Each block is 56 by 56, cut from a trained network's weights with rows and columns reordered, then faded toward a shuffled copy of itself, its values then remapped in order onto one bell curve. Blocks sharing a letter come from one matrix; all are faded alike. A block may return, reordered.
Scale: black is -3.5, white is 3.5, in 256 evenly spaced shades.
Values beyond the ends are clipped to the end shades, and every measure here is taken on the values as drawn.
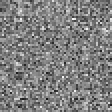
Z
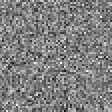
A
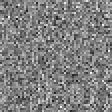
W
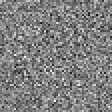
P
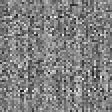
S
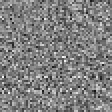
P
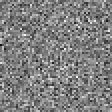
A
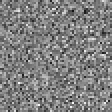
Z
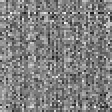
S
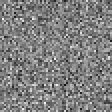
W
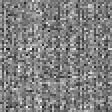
S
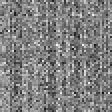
S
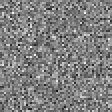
A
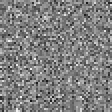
Z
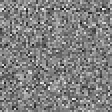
P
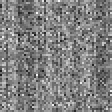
S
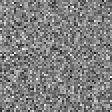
W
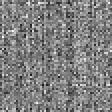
S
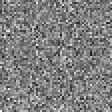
W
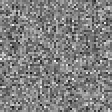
Z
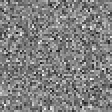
W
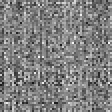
S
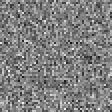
Z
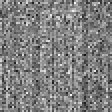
S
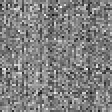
S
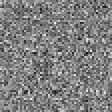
A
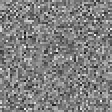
Z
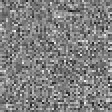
Z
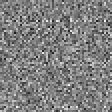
P
